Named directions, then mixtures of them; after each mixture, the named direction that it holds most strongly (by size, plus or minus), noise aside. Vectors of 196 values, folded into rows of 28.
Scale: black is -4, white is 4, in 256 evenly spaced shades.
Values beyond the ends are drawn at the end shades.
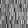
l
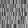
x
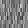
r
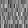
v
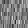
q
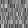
v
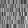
x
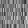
x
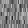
q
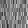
x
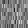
q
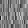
r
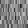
l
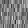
q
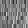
x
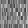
v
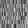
x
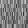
x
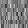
v
